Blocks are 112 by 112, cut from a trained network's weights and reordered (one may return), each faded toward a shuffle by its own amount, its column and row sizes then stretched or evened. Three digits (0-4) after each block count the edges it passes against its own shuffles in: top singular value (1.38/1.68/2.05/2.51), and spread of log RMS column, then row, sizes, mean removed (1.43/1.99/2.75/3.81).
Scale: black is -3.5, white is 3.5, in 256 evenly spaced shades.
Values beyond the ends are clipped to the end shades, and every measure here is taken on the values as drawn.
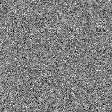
2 1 0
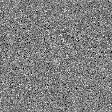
0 1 1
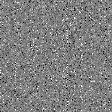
0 2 0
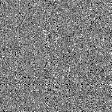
1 3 1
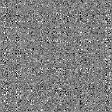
0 3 3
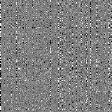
3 4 2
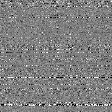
3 0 4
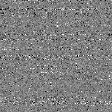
0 1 3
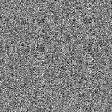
3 1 0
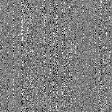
0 4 0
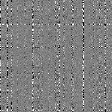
4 4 2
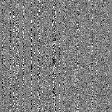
2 4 0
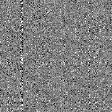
2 3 1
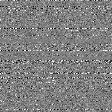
2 0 4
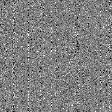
0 3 0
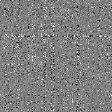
1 3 2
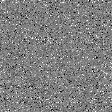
0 0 2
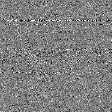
1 2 3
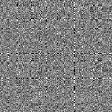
4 3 2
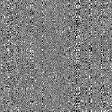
4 4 1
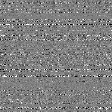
1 1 4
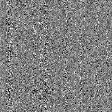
0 3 0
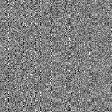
4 3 0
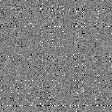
1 2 3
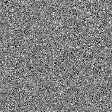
1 1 0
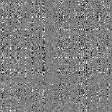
3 4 3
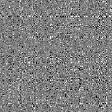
4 3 2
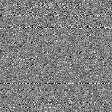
3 0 3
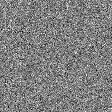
0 0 0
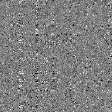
2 2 1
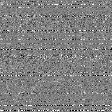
3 1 4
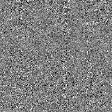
0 2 2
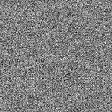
3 0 0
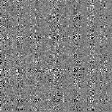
1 4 3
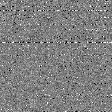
2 0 2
